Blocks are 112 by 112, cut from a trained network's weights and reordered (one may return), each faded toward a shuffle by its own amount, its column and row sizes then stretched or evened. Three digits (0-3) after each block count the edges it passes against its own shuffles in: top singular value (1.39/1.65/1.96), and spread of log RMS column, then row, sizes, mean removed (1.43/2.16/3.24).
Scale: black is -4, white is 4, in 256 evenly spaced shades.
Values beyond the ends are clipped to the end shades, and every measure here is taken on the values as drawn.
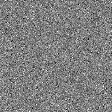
0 1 0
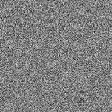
2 0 0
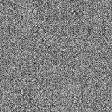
2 1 0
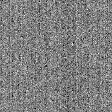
2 1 0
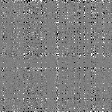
1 3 3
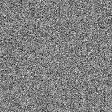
1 0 0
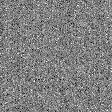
0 0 0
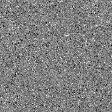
0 1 1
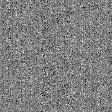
0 2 0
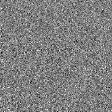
1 1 1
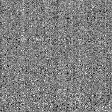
1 0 2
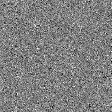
1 1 0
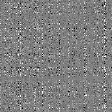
1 3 2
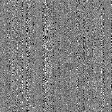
1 3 0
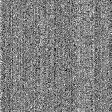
3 1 0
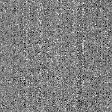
1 2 1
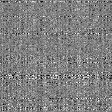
3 0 3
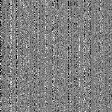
3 3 0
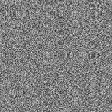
3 0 0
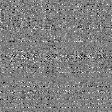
0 1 3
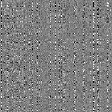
3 3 2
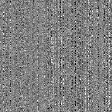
3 3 0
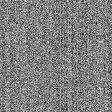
2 0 1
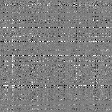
2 2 3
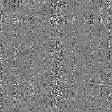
3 3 2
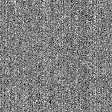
2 1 0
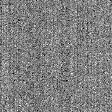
2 0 1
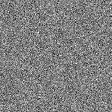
1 1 0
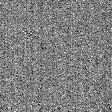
1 0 1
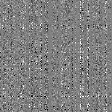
2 3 2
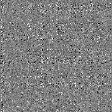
0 2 2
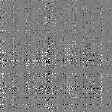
2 3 3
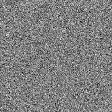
2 0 0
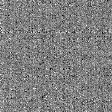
1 1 2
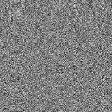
3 2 0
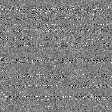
0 0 3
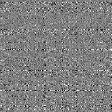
2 2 3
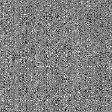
1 2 2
